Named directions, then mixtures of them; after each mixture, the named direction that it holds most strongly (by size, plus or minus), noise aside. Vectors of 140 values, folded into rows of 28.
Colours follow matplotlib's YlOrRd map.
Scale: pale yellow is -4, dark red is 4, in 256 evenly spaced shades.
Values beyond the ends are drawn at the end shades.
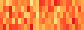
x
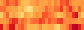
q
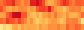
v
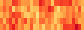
x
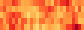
q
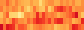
q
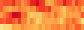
v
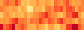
q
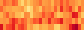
q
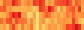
v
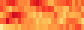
v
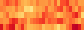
q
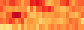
v
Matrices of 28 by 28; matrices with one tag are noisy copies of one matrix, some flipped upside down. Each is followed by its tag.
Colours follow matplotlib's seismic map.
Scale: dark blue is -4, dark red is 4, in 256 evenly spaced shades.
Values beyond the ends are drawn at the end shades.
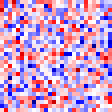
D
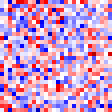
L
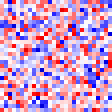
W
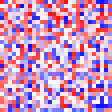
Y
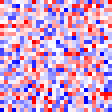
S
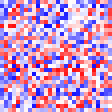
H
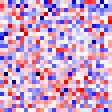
Y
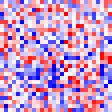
D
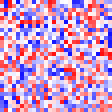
D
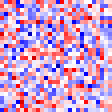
D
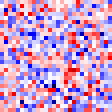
D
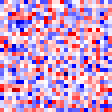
S
